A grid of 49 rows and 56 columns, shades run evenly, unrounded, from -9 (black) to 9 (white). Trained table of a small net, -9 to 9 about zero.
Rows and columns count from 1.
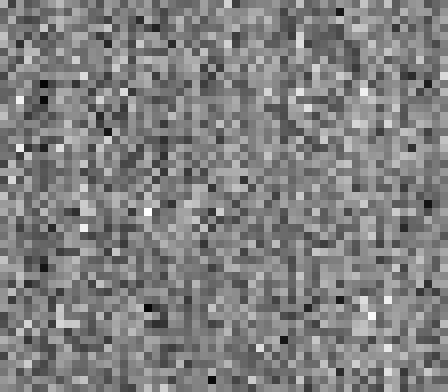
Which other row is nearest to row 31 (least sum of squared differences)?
28
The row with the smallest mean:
11
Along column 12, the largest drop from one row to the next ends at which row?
36
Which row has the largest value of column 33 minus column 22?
44
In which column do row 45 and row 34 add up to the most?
50
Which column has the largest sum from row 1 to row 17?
46
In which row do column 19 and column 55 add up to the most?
27
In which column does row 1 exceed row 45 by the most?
1
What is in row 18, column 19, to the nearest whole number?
-3
